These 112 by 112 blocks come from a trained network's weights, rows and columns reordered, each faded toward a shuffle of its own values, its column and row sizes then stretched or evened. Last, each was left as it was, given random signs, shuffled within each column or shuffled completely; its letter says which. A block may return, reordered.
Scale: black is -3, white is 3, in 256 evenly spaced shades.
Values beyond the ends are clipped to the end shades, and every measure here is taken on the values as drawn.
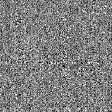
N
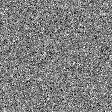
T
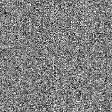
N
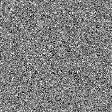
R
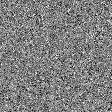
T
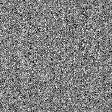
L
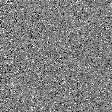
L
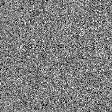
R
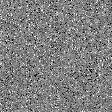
L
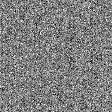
L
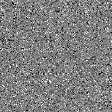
N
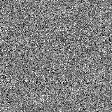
R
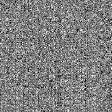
N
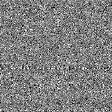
N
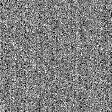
L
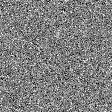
T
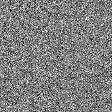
L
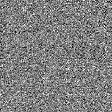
N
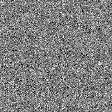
N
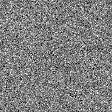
L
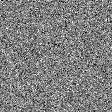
T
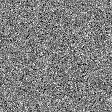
T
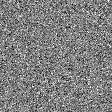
T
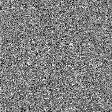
R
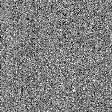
L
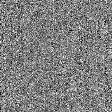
L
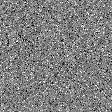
T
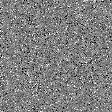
L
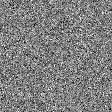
T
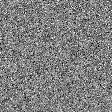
T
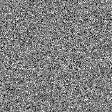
R
